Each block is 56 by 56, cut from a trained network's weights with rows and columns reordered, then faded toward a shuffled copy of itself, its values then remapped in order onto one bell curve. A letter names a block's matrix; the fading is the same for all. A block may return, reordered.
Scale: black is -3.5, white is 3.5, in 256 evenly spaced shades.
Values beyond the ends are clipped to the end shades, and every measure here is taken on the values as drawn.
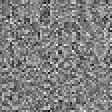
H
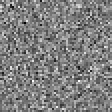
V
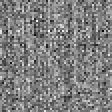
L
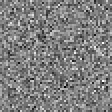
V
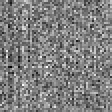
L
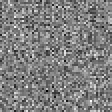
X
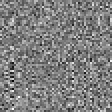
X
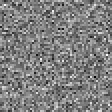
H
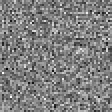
V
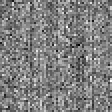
L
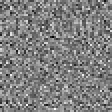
X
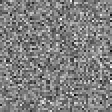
X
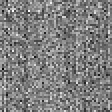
L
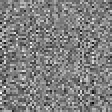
X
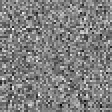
X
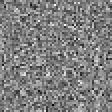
X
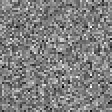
V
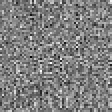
H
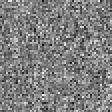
V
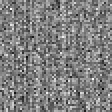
L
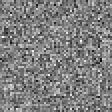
H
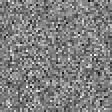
V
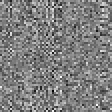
X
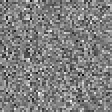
X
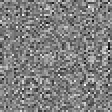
H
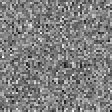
V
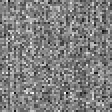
L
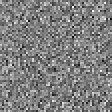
X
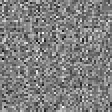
X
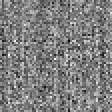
L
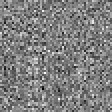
H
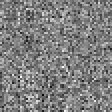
X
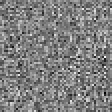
X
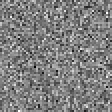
V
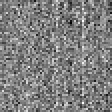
L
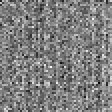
L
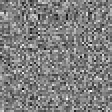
H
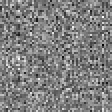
X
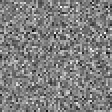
H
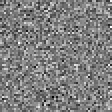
H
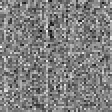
L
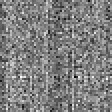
L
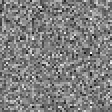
V
